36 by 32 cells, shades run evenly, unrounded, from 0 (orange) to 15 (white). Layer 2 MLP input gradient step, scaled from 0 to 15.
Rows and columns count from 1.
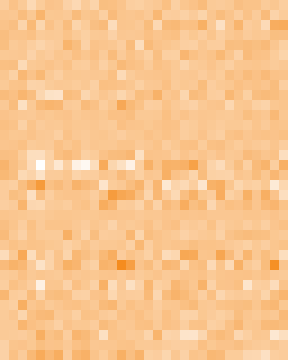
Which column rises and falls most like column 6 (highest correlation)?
7
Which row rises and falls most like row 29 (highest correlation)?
17
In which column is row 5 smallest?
8
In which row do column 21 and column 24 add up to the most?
27
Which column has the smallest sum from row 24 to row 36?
14
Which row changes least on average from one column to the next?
22
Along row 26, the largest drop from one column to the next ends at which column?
21
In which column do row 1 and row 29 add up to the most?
5
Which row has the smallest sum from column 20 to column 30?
26
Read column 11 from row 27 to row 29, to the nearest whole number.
9 8 9
